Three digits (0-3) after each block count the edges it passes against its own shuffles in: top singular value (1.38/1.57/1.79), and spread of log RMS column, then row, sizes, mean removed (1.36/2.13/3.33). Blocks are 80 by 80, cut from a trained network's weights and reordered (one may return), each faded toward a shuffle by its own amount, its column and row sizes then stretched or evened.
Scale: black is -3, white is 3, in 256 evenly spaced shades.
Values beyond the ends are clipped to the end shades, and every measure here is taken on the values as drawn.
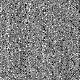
0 1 0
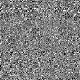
2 1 2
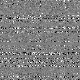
0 1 3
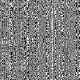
2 3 0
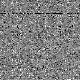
1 1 1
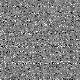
0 0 2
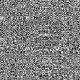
3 1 1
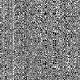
3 2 1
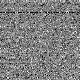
2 0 1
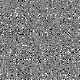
0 2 2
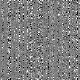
0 3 1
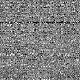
2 1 1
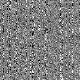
1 3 0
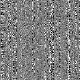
2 3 0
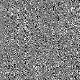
1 2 0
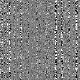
3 3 1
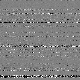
3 0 3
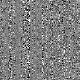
0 3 1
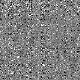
0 2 2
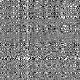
3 1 3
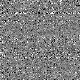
1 1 2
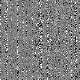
0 3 0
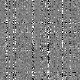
2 3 2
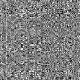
3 1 2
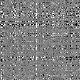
2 2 3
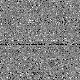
1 1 2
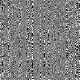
3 3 0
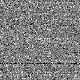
1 0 1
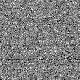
1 0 0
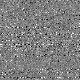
0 0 2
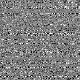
2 0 3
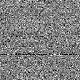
2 0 1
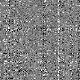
1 2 2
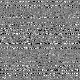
1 0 3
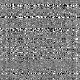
3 1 3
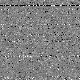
3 0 2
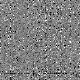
0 2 1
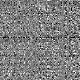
2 2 0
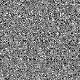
0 0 2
